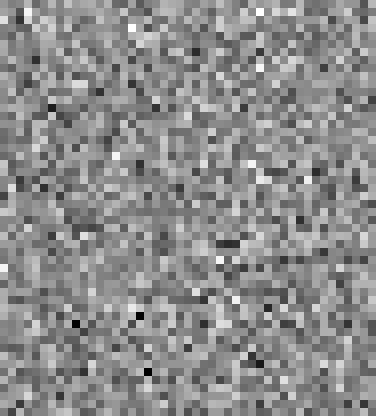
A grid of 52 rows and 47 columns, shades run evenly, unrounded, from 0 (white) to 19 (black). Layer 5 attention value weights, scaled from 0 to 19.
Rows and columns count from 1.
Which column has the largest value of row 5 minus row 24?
2
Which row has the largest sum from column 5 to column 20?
14
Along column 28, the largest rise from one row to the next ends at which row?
34
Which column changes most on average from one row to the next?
33
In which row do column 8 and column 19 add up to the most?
47
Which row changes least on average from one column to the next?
35
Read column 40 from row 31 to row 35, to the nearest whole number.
7 11 10 7 7
